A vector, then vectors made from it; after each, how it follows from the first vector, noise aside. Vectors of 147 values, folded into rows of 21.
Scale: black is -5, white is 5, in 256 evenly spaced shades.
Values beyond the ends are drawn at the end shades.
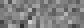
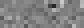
reversed, negated, partly zeroed.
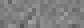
shrunk.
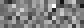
reversed, scaled up.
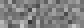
negated.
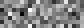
wrapped around, scaled up.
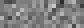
reversed.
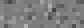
reversed, partly zeroed.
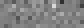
reversed, partly zeroed.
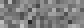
negated.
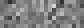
reversed.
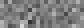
negated.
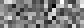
reversed, negated, scaled up.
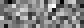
reversed, scaled up.
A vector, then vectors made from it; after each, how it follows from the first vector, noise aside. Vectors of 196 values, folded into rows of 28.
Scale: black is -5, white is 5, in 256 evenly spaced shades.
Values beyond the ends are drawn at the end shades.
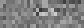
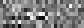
reversed, scaled up.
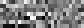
reversed, scaled up.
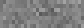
negated, shrunk.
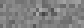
negated, shrunk.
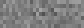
negated, shrunk.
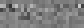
wrapped around, negated, partly zeroed.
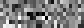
reversed, negated, scaled up.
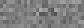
negated, shrunk.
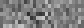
reversed, negated.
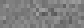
negated, shrunk.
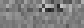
wrapped around, negated, partly zeroed.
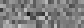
reversed, negated.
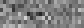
reversed, negated.
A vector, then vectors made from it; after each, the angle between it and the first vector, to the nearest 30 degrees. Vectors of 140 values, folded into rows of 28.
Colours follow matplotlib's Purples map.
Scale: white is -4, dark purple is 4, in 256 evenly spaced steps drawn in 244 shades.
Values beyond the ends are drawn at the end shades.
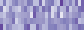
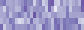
60 degrees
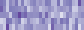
90 degrees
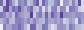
150 degrees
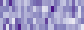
120 degrees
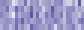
120 degrees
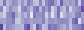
30 degrees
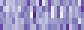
30 degrees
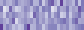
30 degrees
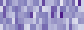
150 degrees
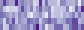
60 degrees
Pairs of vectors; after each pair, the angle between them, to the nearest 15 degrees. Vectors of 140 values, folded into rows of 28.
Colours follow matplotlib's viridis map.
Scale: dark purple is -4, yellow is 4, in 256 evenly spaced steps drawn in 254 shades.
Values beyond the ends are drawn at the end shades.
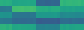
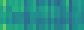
60 degrees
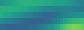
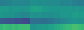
75 degrees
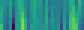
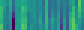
30 degrees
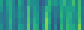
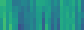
75 degrees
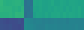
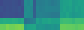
135 degrees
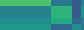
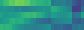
45 degrees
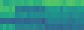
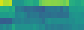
45 degrees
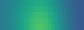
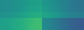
45 degrees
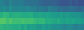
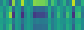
105 degrees
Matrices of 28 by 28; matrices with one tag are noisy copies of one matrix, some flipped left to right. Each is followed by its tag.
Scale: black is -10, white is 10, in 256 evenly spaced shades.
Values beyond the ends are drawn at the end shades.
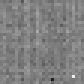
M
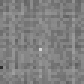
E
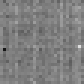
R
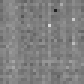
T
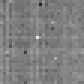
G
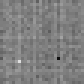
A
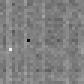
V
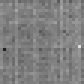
R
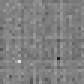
A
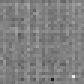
M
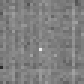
E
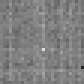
E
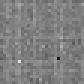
A
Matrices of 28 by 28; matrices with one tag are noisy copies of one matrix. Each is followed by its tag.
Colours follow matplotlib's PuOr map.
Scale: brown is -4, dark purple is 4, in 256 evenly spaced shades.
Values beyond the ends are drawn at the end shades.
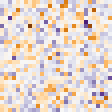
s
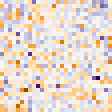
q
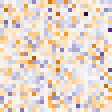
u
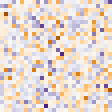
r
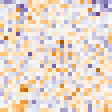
q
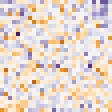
q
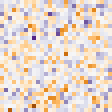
s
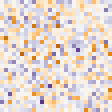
u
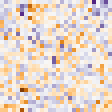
q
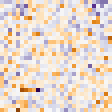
q
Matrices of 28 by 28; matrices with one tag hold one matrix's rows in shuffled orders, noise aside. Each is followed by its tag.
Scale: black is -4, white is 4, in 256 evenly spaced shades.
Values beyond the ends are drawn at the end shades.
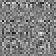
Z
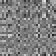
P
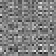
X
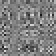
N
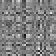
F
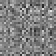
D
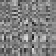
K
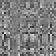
N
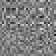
Z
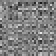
X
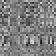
N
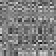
X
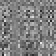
N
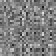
D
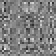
N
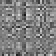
F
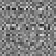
Z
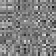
P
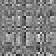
F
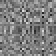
D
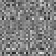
Z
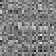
X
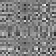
P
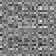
X
